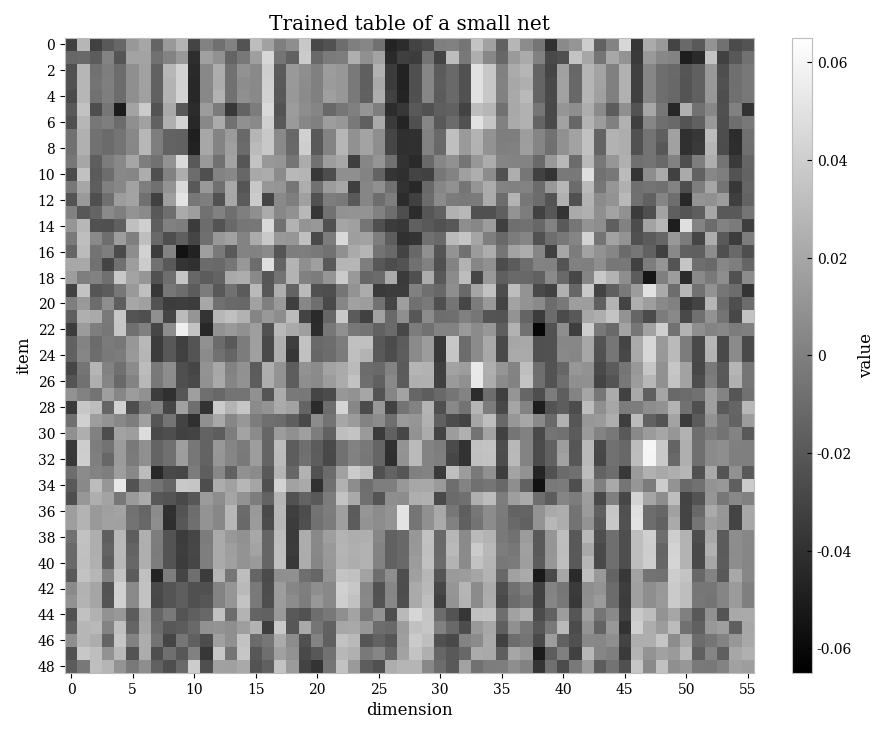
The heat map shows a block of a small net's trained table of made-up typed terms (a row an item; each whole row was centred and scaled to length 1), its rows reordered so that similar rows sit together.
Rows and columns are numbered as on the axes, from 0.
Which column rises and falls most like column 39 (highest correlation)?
0
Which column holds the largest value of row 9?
9
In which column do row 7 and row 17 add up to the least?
10
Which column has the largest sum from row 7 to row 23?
42
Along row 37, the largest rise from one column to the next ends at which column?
46
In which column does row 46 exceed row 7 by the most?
28
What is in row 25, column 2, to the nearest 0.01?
0.03
